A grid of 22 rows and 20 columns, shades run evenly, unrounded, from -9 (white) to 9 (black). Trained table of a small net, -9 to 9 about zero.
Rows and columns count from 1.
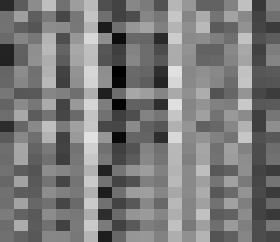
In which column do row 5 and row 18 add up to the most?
8
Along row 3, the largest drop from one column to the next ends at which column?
9
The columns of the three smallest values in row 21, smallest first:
7, 13, 2
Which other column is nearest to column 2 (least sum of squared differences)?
17
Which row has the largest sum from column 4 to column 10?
11
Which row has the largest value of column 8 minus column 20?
12
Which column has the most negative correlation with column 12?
18
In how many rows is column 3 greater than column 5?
6
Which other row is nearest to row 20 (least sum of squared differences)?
16
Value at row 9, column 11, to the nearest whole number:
-2
